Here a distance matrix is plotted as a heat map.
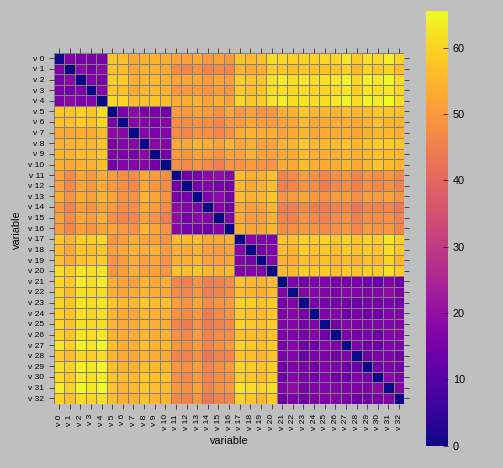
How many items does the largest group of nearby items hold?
12
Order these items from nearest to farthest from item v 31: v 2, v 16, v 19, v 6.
v 16, v 6, v 19, v 2
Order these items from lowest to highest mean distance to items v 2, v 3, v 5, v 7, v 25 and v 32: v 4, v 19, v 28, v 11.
v 28, v 4, v 11, v 19
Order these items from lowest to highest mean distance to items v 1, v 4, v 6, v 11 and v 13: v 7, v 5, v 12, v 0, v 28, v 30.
v 12, v 0, v 7, v 5, v 28, v 30
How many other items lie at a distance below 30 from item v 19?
3
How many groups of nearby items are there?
5
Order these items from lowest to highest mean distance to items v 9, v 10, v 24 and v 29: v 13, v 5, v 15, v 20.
v 5, v 15, v 13, v 20
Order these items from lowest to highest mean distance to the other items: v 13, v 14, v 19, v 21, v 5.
v 21, v 14, v 13, v 5, v 19
